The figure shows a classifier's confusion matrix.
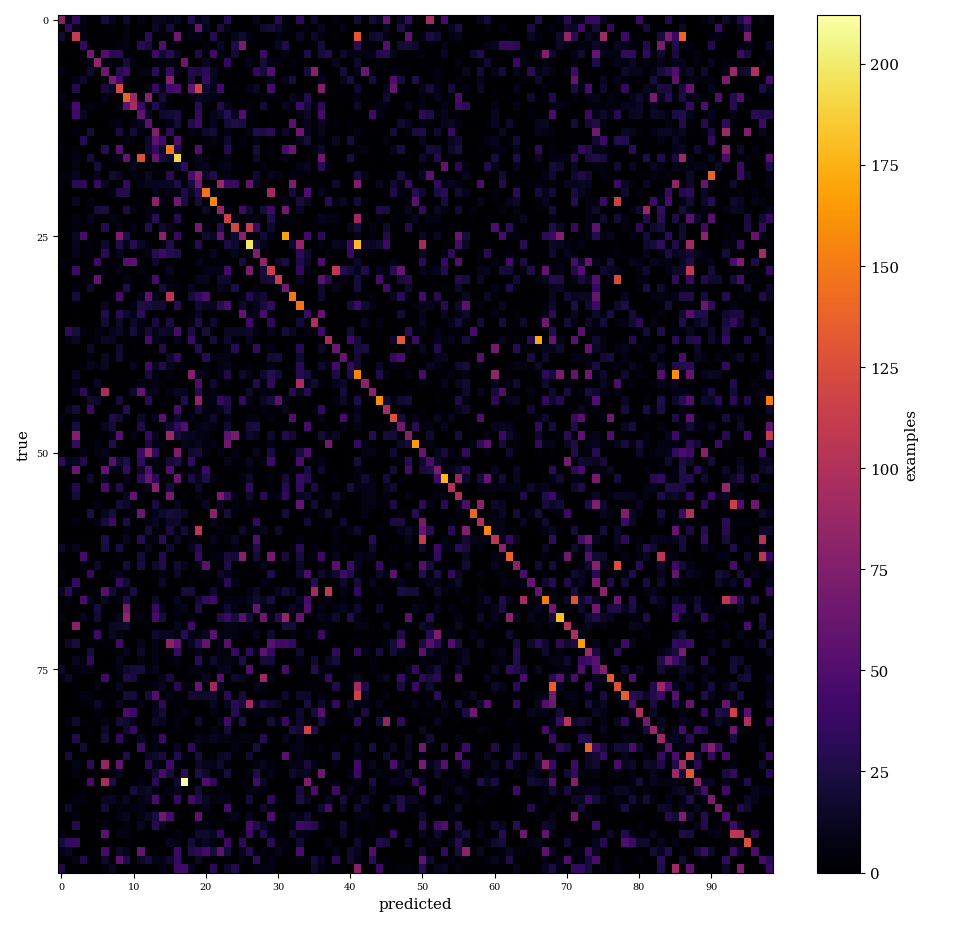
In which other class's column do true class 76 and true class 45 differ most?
28
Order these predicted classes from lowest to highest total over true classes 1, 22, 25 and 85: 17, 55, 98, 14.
17, 98, 14, 55
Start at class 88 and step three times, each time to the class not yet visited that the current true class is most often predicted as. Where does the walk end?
55
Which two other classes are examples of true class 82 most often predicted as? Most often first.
34, 93
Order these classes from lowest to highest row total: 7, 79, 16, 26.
7, 79, 16, 26
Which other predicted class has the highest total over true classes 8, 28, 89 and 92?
19
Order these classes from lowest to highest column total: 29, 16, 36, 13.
36, 29, 13, 16
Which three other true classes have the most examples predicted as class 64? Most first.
67, 94, 76
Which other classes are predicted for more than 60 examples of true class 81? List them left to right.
45, 70, 95
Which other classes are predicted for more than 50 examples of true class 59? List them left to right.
19, 50, 56, 85
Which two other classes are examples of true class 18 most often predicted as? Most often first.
90, 19
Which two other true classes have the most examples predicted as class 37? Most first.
66, 49
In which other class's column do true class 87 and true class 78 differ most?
41
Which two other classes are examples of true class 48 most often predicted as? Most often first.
98, 15
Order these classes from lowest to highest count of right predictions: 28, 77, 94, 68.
68, 28, 94, 77
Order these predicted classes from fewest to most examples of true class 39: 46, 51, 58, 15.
51, 15, 46, 58
